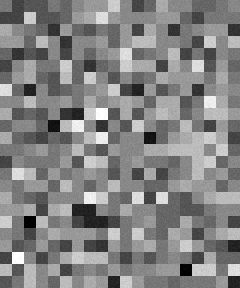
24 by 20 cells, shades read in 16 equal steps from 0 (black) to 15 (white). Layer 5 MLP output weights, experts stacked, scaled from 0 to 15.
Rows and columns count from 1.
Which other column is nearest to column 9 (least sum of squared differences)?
8
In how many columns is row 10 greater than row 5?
13
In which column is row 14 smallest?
1
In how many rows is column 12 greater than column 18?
10
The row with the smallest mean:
19
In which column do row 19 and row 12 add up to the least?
3
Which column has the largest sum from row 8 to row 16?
18
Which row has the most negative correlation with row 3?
20
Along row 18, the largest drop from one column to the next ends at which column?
7
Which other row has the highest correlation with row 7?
24
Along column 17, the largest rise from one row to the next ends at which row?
23
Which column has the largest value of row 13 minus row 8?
17
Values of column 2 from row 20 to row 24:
7 5 15 5 7
